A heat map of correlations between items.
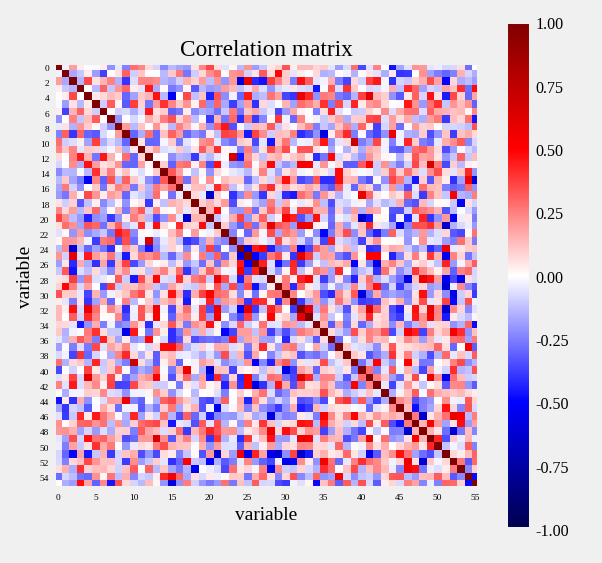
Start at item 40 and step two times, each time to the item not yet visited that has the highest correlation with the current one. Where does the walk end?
52
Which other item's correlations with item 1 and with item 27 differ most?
29
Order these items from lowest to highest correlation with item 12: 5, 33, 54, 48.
5, 54, 33, 48
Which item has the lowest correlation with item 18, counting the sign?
53
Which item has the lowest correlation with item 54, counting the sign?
55
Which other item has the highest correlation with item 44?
9
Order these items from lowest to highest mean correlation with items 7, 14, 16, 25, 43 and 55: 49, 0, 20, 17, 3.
20, 0, 3, 17, 49
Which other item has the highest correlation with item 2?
25
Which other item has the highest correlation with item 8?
22
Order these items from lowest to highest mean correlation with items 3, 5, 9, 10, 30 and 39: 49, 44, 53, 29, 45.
49, 45, 44, 29, 53
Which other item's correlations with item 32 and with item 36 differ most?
21
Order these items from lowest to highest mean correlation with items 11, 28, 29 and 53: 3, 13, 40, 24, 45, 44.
45, 24, 44, 40, 3, 13
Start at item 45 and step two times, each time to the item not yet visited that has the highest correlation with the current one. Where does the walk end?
24
